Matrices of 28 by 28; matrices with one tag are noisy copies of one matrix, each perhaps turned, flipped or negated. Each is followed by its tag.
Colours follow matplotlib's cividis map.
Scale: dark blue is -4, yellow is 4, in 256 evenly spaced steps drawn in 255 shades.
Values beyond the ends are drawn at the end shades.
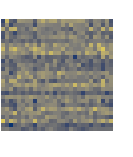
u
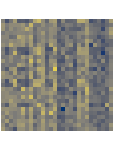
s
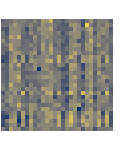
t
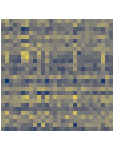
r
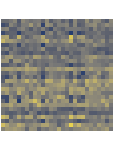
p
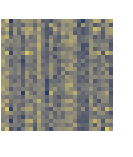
u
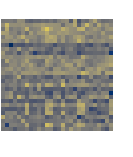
s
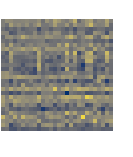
r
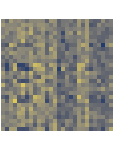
s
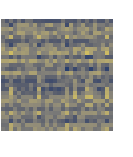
r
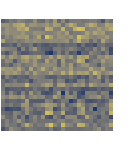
s
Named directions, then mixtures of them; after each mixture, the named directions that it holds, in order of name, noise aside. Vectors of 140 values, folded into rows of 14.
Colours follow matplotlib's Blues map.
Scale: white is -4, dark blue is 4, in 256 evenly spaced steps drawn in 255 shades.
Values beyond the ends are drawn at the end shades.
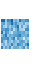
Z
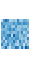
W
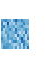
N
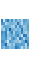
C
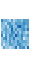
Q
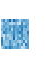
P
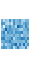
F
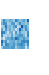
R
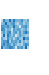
C, Q.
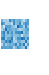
F.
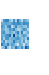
W.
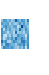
N, R.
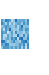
C, N, R.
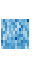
R.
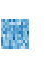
P.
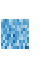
W.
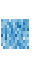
Q.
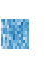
P, Q.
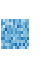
F.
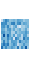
P, Q, W.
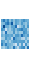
F.
